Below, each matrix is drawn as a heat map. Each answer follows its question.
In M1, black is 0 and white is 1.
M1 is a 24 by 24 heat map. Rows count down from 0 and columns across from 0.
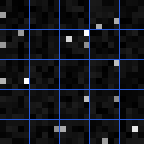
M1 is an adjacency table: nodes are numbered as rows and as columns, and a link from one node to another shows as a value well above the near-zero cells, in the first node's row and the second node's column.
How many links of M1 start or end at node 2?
1
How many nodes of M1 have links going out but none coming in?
7
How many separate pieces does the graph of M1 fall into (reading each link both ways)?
9
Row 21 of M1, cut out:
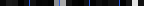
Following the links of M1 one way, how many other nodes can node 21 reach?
4
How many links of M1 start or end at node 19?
3
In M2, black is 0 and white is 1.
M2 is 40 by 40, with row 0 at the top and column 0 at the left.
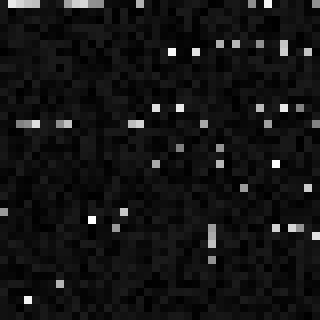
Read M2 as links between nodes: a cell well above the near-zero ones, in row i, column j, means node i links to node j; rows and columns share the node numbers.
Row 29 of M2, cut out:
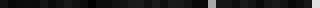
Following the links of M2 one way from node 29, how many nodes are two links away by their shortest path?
2
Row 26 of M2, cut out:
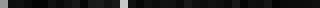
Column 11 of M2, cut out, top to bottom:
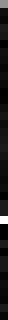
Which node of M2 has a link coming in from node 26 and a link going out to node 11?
node 0
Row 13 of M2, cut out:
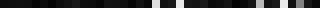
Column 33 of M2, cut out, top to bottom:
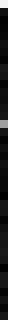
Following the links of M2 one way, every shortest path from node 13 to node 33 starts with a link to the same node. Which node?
node 32
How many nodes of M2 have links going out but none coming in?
7
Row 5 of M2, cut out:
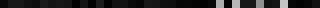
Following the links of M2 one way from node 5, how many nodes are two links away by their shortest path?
4
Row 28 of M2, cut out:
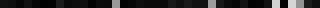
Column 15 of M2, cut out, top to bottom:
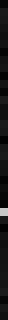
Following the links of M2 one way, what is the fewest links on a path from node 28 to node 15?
2
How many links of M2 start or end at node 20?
3
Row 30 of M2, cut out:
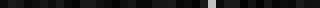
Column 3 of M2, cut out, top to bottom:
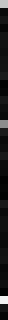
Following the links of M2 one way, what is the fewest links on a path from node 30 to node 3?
3
